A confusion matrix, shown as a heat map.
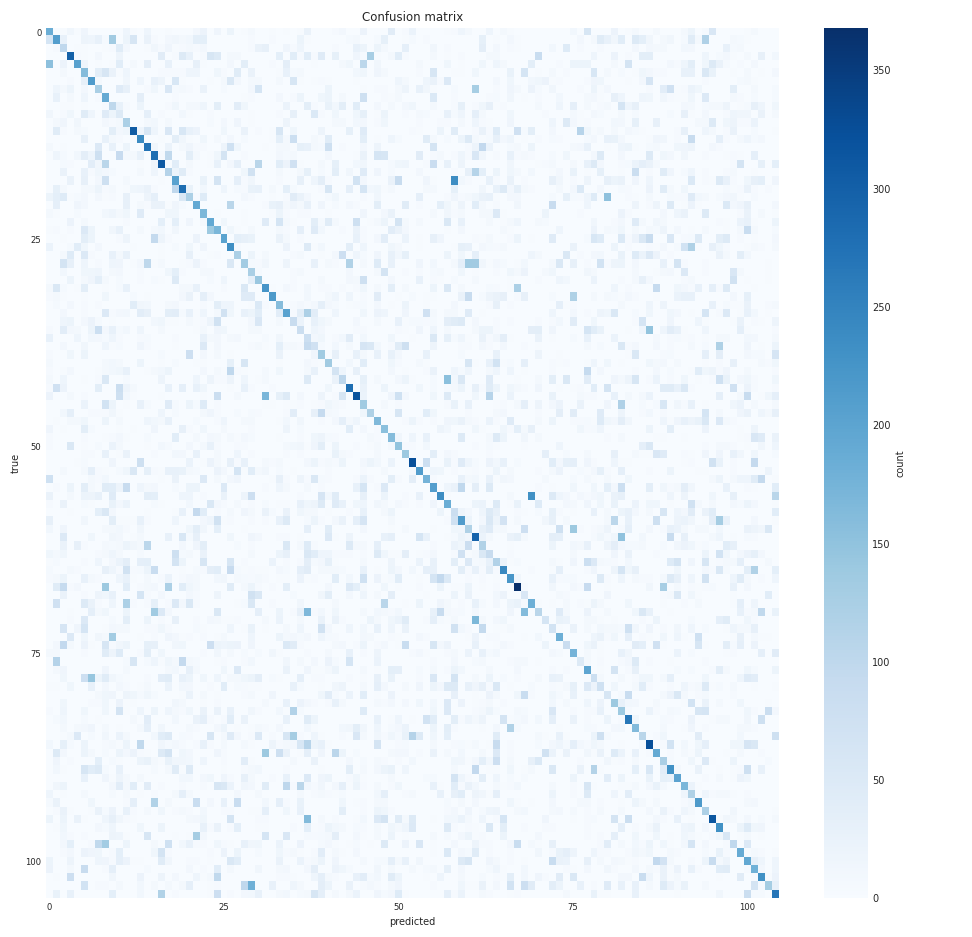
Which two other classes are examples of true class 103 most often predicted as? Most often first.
29, 28
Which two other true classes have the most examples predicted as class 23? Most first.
24, 74
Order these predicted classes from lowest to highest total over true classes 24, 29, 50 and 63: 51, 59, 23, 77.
77, 51, 59, 23
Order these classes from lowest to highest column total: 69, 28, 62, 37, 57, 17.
69, 28, 62, 17, 57, 37
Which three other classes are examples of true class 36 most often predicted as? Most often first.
86, 7, 77
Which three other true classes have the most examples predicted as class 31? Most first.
44, 87, 97
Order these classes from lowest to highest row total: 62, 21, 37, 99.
37, 99, 62, 21
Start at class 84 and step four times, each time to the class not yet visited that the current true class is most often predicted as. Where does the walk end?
11
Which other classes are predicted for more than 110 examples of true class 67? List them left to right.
8, 17, 88
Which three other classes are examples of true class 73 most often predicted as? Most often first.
9, 93, 3
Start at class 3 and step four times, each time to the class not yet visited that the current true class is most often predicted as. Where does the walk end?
80
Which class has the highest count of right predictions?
67
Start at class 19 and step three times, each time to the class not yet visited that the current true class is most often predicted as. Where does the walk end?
21
